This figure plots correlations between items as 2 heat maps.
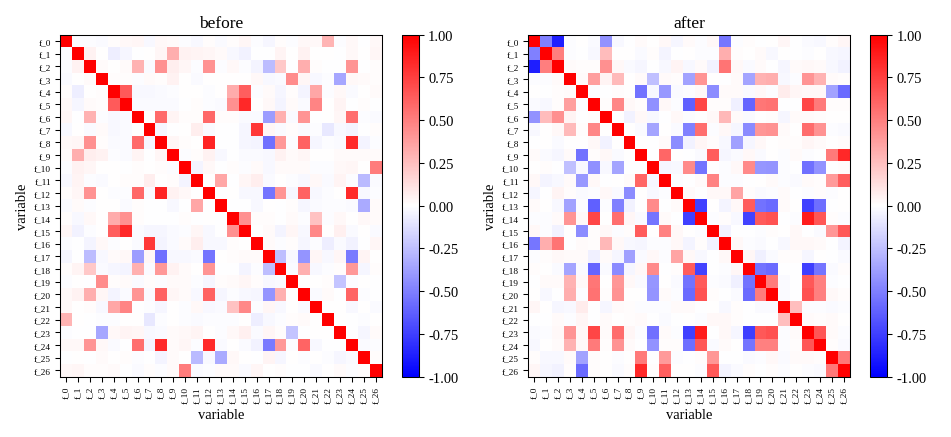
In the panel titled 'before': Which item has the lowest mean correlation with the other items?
f_17
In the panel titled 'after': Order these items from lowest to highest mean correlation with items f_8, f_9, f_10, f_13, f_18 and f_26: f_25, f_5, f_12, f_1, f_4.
f_5, f_4, f_12, f_1, f_25
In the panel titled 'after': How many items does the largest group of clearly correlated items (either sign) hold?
11
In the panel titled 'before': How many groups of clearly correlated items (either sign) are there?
8
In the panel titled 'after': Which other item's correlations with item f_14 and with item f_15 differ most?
f_23
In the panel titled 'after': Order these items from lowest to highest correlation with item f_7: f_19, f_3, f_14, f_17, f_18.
f_18, f_17, f_3, f_19, f_14
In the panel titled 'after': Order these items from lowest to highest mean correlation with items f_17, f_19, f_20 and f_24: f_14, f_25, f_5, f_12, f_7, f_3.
f_25, f_12, f_3, f_7, f_5, f_14
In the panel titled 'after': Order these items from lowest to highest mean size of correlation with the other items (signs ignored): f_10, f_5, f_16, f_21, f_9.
f_21, f_16, f_9, f_10, f_5
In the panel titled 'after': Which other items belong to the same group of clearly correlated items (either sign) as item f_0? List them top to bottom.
f_1, f_2, f_6, f_16
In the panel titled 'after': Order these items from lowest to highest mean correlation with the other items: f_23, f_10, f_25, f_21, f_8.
f_10, f_8, f_21, f_25, f_23
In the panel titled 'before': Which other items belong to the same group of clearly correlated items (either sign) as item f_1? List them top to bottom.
f_9
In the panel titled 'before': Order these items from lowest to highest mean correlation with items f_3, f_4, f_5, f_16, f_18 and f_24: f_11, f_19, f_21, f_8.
f_11, f_19, f_21, f_8
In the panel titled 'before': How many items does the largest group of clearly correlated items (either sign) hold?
8
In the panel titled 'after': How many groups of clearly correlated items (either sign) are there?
5
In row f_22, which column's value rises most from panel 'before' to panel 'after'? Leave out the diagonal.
f_21
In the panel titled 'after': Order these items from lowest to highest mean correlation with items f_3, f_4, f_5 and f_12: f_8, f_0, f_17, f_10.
f_10, f_8, f_0, f_17
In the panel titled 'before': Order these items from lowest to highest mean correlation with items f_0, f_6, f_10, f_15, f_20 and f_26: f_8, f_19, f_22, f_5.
f_19, f_22, f_5, f_8
